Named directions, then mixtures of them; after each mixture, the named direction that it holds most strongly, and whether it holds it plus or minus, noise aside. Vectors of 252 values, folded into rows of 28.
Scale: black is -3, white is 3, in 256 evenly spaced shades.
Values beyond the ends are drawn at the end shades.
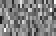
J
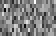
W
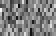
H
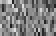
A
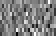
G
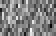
H, minus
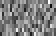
G, plus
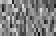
A, plus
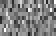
J, plus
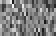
A, plus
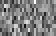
W, plus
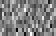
G, minus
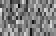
H, plus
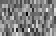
G, minus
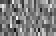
A, minus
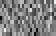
J, plus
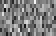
W, plus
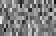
J, minus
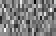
J, plus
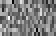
A, plus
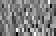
G, plus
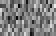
H, plus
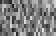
A, minus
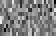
J, minus
